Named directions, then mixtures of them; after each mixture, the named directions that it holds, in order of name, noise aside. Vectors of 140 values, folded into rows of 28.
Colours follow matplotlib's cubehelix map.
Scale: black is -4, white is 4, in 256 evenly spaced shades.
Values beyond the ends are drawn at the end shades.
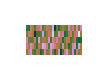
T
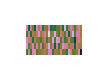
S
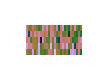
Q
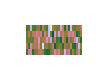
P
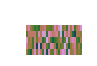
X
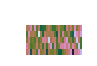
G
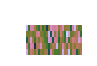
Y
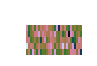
Q, S.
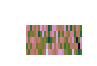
G, P.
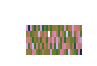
S, Y.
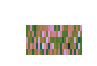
P, T, X.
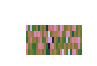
P, X, Y.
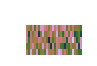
G.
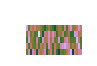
G, S.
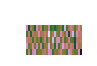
S.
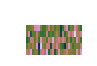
Q, X.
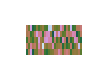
P.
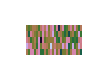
Q, T.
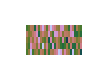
G, P.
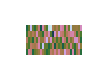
P.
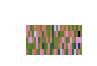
T.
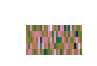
P, Q.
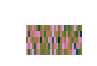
Q, Y.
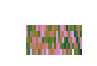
G.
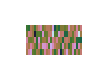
T.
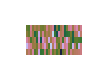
G, Q, T.
